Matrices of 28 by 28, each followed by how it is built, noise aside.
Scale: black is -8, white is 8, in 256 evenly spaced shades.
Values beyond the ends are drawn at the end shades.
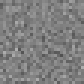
noise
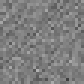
Hankel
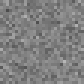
noise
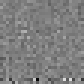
uneven rows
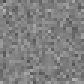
noise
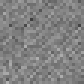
Hankel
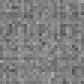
blocks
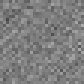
Hankel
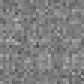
blocks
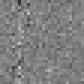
uneven columns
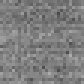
blocks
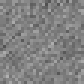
Hankel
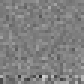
uneven rows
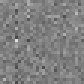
uneven columns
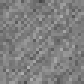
Hankel
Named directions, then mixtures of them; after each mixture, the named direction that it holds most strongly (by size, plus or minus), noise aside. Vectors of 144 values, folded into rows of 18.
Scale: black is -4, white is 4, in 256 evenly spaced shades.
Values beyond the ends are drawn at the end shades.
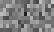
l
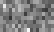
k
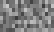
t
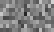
l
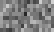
l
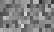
l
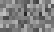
l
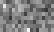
k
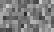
l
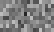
l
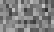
t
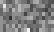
k
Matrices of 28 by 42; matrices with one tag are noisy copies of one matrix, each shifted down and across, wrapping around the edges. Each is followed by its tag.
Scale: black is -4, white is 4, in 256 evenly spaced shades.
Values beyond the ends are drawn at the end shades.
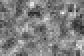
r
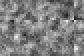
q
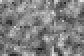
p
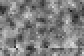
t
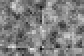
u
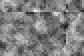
u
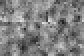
t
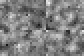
q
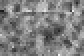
t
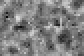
r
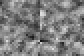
q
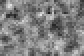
r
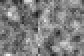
u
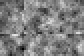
u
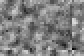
q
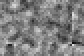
q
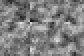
q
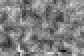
p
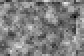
u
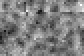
t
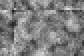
u
